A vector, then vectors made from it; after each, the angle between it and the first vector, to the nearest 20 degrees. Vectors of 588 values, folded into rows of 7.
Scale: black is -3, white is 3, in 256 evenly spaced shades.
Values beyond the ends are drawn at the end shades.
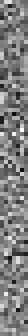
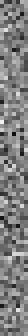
140 degrees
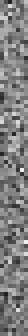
140 degrees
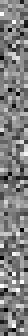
100 degrees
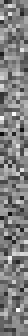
160 degrees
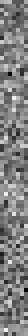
80 degrees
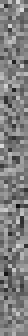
100 degrees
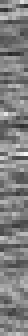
100 degrees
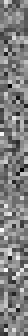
60 degrees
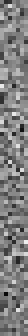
160 degrees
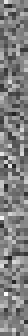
40 degrees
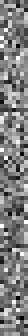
120 degrees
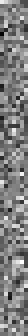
60 degrees
